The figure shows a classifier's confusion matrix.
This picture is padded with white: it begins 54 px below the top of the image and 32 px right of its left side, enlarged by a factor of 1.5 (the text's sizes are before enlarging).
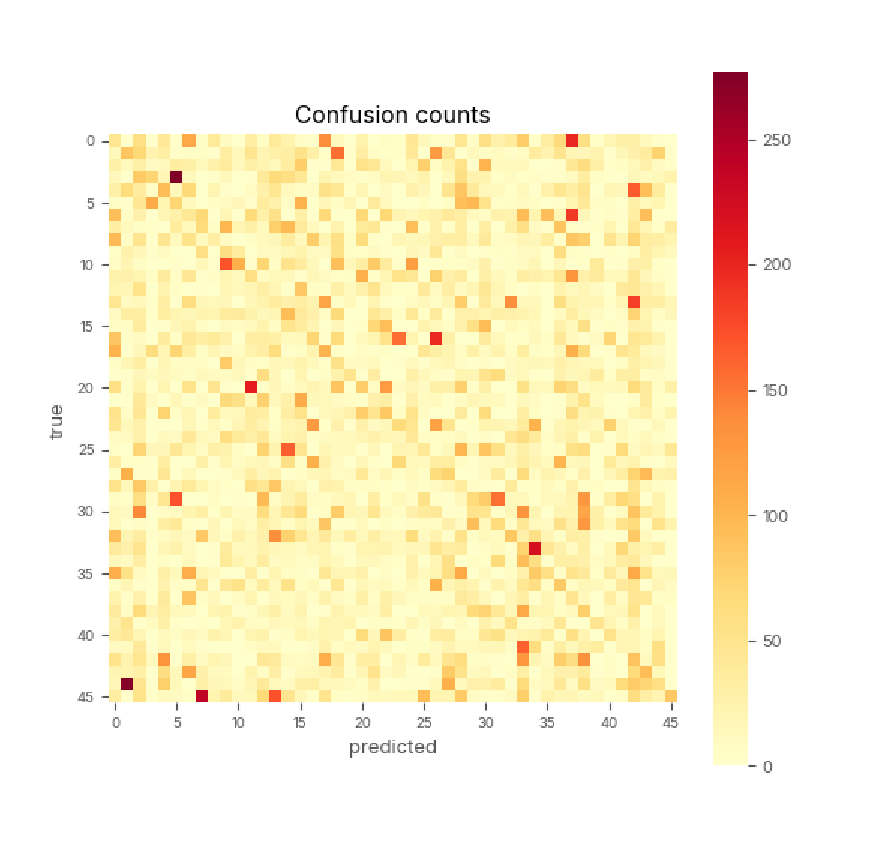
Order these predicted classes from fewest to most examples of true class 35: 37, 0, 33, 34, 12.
12, 33, 37, 34, 0
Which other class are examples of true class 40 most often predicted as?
22
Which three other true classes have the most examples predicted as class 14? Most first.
25, 7, 32
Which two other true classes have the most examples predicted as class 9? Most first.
10, 7
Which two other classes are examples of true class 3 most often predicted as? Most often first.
5, 2
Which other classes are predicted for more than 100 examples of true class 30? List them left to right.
2, 33, 38
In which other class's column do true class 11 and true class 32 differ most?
13
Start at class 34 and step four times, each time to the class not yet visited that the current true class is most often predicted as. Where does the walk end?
1
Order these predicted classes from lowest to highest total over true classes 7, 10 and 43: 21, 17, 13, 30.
17, 30, 13, 21
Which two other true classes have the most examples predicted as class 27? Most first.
44, 43
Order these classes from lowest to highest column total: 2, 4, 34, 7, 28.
7, 34, 4, 28, 2
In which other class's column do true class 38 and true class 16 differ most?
26
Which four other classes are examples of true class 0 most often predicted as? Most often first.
37, 17, 6, 33
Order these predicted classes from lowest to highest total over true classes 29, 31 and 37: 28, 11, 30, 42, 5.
11, 28, 30, 42, 5
